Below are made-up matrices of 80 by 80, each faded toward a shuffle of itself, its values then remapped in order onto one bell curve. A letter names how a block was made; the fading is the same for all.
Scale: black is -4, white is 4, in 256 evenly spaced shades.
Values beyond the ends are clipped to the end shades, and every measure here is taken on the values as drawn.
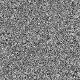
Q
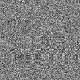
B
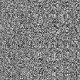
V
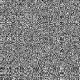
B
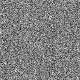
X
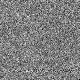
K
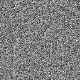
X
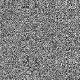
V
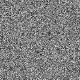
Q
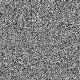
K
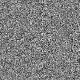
Q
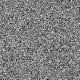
K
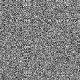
B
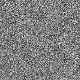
Q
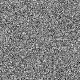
K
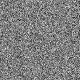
Q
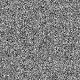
X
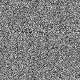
K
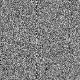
X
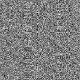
V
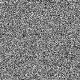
K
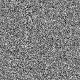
X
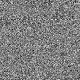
K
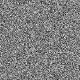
Q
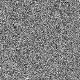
X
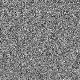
K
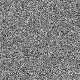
K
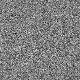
K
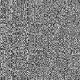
V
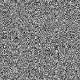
V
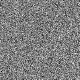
X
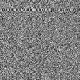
B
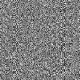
V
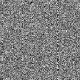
V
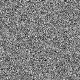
K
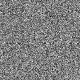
K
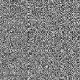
V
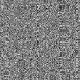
V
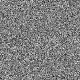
K
